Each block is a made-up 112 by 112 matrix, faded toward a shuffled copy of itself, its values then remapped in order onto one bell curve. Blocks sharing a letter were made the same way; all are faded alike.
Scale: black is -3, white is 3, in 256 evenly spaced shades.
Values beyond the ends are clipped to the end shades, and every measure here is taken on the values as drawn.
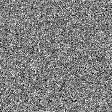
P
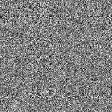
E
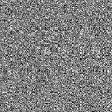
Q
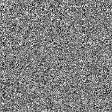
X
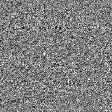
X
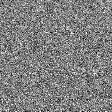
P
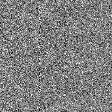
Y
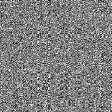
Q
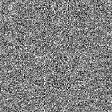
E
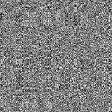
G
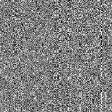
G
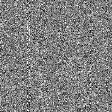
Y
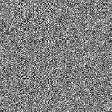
Q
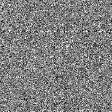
X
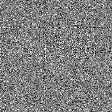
X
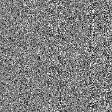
Y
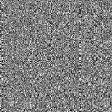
G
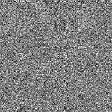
E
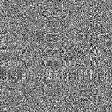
Q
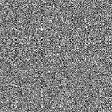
E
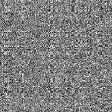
Q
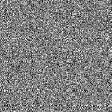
E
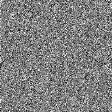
Y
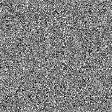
X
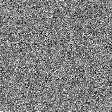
P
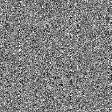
Y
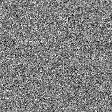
P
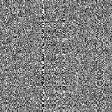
G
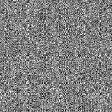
Q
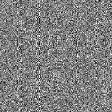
G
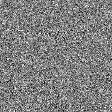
P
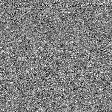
P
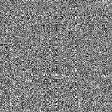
Q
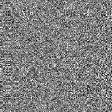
E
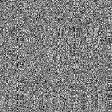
Q
